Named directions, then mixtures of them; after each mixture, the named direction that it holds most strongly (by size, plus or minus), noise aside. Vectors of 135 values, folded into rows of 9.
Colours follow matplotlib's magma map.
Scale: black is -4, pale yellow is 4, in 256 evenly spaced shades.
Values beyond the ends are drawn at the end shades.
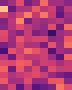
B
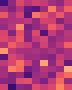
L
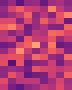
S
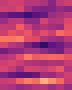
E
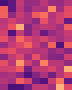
L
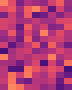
L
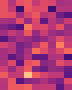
S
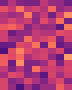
S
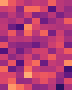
L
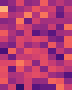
B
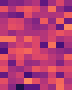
S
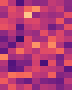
L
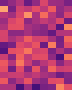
B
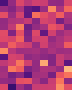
L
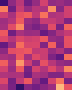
B
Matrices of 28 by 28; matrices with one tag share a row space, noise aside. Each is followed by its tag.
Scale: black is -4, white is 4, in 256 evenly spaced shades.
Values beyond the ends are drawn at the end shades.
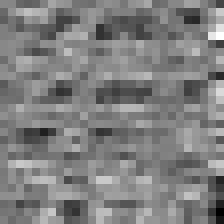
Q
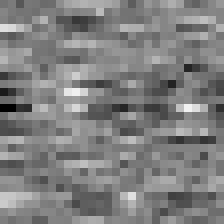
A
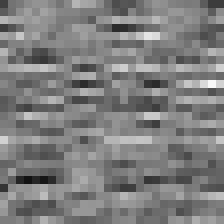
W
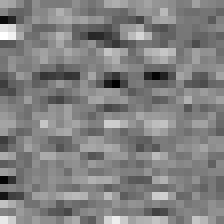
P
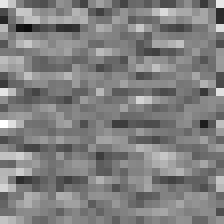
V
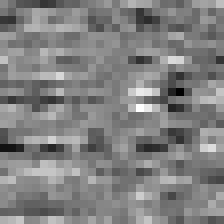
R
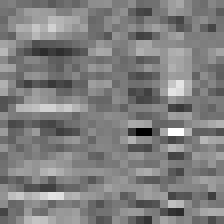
R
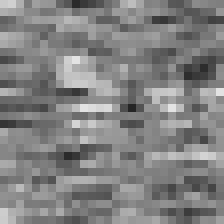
A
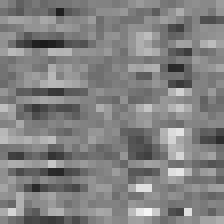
R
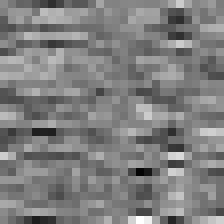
R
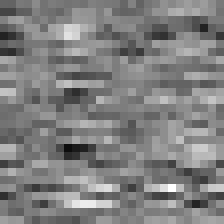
A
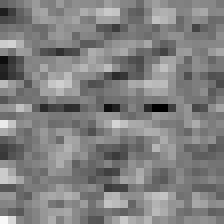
P
